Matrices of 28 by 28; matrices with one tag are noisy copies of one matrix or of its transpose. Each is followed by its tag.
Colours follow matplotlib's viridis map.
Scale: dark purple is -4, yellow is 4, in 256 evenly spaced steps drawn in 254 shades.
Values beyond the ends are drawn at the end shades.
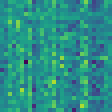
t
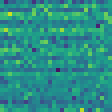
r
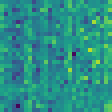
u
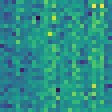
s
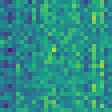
s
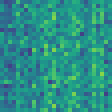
s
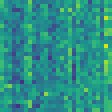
u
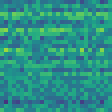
r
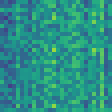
s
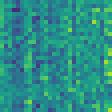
u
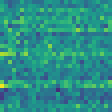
t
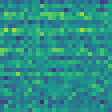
r
